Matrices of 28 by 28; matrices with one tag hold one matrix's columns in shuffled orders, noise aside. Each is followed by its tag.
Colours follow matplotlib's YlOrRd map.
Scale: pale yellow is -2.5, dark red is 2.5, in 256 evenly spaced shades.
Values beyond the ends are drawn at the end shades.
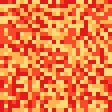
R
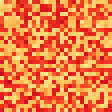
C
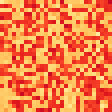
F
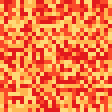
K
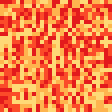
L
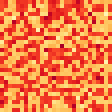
K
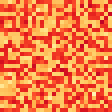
C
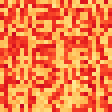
L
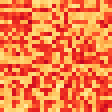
F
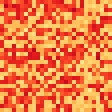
K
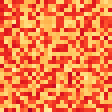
C
